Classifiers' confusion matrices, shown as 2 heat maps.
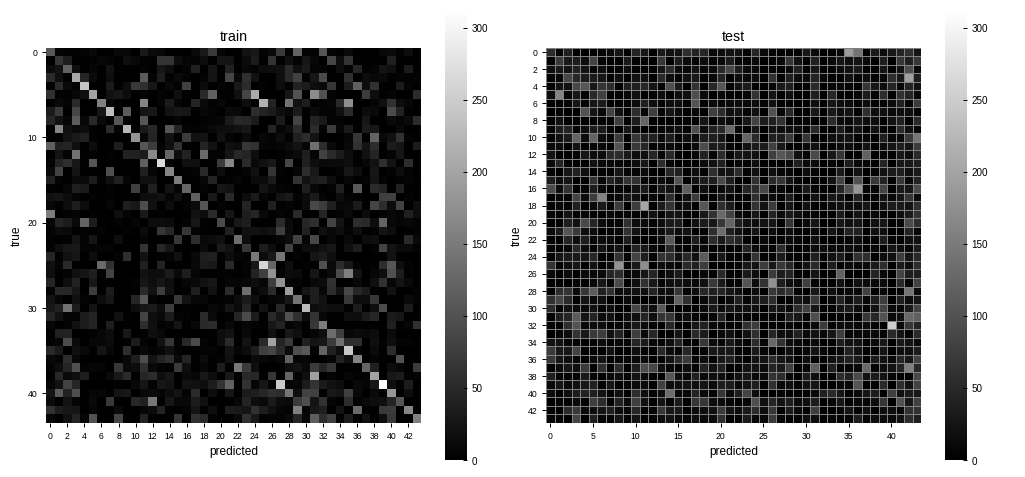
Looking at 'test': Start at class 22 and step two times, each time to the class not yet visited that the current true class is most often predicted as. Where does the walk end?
19
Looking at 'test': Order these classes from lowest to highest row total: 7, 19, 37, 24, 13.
13, 19, 7, 24, 37
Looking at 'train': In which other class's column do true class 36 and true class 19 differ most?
0
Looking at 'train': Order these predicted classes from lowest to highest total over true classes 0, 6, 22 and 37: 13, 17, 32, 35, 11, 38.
13, 38, 17, 32, 35, 11
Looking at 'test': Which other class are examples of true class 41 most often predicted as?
24
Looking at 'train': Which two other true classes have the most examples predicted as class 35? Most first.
6, 26
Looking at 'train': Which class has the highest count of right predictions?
39
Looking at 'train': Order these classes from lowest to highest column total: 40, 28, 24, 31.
24, 40, 28, 31
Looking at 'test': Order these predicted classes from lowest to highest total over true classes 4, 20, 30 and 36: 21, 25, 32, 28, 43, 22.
32, 25, 22, 28, 21, 43
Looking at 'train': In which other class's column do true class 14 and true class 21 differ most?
7
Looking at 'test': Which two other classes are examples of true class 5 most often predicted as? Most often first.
1, 17
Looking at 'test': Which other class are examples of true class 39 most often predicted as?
36
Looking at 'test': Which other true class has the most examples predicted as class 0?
16
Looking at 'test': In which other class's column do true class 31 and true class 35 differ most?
42
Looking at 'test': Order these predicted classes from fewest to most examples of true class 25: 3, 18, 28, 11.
3, 28, 18, 11
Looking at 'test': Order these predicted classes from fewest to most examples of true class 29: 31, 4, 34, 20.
20, 4, 34, 31
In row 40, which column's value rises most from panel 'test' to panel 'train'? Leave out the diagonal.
28
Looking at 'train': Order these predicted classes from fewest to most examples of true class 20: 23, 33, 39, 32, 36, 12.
32, 12, 23, 36, 33, 39
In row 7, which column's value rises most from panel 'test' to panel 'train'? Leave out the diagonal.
9
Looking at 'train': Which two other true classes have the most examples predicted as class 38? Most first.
10, 18
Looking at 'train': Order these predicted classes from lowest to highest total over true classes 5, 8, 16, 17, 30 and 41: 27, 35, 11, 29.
35, 27, 11, 29
